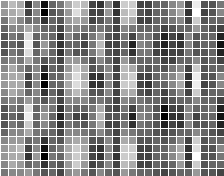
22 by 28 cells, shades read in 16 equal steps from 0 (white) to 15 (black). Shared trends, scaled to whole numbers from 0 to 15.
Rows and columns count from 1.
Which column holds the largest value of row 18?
6
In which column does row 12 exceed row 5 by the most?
4
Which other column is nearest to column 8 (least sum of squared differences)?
21
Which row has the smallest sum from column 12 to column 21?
9
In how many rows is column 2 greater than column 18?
2
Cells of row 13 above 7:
21
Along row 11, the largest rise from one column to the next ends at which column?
26
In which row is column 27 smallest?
14
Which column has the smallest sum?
25
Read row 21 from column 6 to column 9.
12 9 10 6
